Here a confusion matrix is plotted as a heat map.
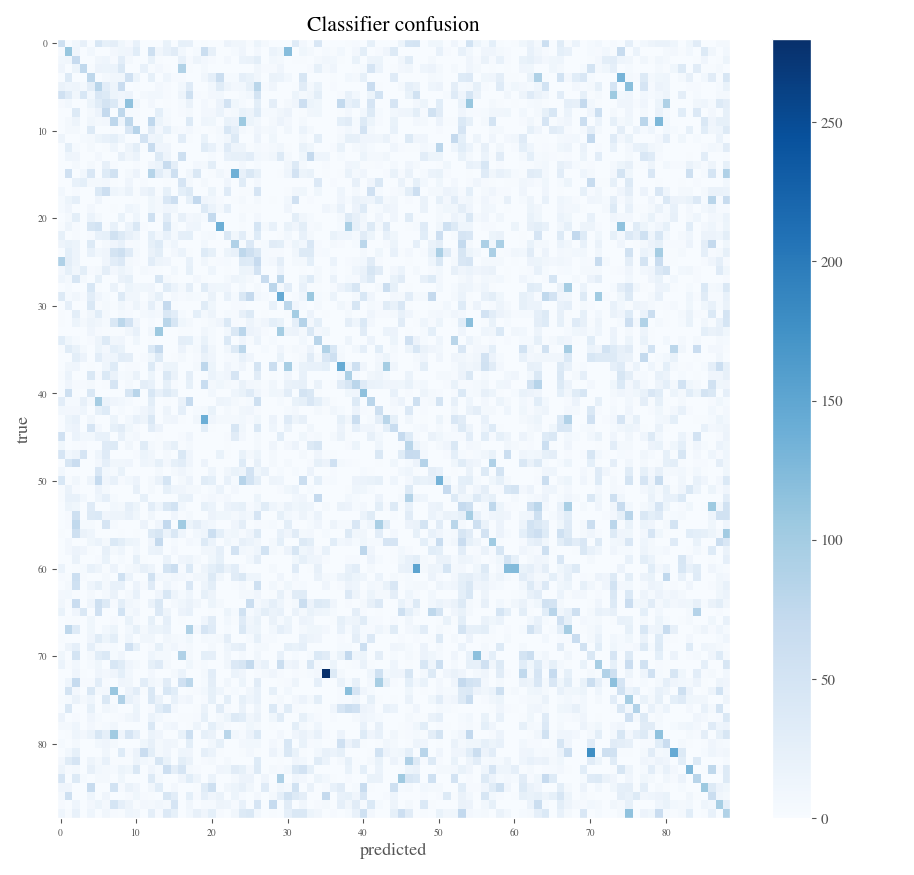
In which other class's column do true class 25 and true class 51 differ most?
0
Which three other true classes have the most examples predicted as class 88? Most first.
56, 15, 18
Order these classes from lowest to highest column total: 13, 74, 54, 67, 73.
13, 74, 67, 73, 54
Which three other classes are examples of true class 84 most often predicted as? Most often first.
45, 29, 64
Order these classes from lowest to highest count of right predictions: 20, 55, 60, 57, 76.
55, 20, 76, 57, 60
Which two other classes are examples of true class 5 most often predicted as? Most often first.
75, 26
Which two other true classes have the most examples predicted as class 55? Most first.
70, 81
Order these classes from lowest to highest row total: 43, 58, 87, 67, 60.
58, 87, 43, 67, 60
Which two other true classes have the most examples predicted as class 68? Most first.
22, 65
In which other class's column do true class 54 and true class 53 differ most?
86
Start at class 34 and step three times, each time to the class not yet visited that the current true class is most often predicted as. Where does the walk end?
64
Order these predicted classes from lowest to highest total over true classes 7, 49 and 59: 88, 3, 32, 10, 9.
3, 10, 88, 32, 9
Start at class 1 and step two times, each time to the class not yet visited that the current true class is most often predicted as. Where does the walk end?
14
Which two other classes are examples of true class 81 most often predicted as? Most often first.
70, 48
